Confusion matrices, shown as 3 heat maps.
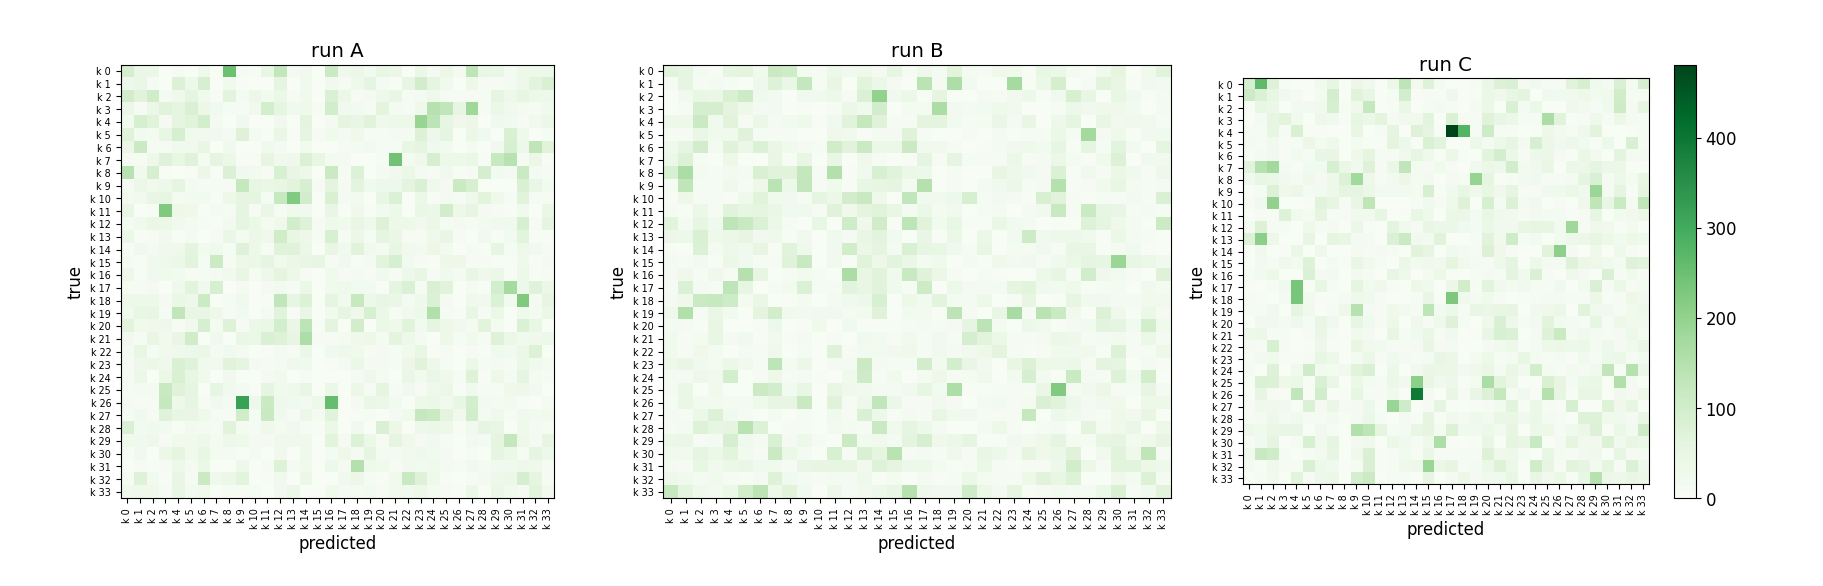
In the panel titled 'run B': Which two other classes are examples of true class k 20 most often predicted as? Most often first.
k 21, k 32
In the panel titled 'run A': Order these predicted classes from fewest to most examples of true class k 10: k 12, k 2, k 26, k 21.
k 26, k 2, k 21, k 12
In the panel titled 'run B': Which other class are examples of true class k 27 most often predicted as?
k 24
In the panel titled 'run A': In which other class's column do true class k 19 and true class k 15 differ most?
k 24
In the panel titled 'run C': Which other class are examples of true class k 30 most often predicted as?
k 16
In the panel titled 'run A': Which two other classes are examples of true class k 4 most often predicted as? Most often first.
k 23, k 24
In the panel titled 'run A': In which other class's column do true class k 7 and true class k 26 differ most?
k 9
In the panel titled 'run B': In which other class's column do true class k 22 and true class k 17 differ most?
k 4
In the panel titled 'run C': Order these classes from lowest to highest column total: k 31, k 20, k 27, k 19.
k 19, k 27, k 31, k 20
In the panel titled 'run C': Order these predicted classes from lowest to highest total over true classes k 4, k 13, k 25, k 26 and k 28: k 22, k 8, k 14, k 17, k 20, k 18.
k 8, k 22, k 18, k 20, k 17, k 14
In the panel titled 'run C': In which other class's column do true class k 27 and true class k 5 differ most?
k 12
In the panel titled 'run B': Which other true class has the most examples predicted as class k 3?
k 18
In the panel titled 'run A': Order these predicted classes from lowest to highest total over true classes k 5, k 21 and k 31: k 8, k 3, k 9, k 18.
k 8, k 3, k 9, k 18
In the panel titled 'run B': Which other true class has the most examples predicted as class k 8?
k 0
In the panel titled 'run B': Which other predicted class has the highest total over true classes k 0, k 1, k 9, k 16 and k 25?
k 26
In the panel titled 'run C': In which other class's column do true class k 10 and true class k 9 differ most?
k 2
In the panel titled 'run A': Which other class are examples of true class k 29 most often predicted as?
k 30
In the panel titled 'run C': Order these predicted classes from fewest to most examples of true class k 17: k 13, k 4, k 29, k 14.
k 13, k 14, k 29, k 4
